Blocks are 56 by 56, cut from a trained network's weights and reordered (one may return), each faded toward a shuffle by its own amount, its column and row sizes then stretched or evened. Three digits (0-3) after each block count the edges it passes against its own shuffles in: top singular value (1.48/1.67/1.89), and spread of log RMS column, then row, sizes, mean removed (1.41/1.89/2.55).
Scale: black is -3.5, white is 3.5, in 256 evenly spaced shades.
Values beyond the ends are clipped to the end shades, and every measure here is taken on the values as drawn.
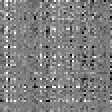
3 3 3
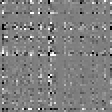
2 3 3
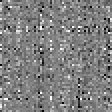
0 3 2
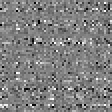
0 2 3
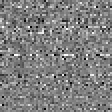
1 0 3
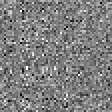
2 2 1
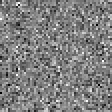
0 2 0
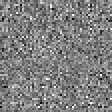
1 1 2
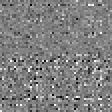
0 1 3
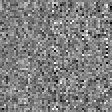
2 2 1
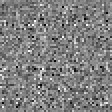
0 1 2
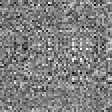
3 1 2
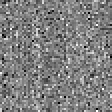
0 1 1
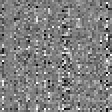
1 3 1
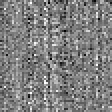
2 2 1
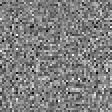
1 2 1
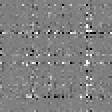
3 2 3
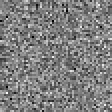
2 0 0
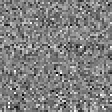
1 0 2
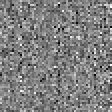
0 2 1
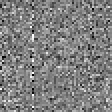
1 2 0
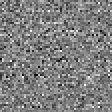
2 0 2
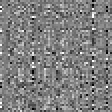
3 3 1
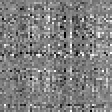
3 1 3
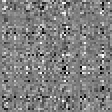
2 3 3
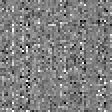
0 3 1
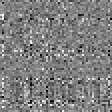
3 2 3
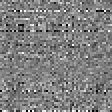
2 0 3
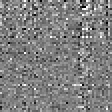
1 2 3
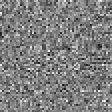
1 0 2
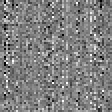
1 3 0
